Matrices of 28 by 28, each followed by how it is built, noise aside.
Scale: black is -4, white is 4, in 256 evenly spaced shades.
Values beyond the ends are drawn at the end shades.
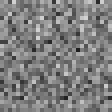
repeating columns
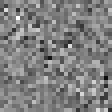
block diagonal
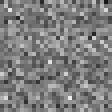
repeating columns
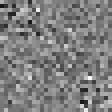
block diagonal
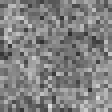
smooth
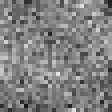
smooth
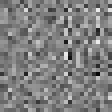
low rank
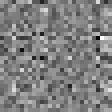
low rank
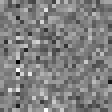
uneven columns
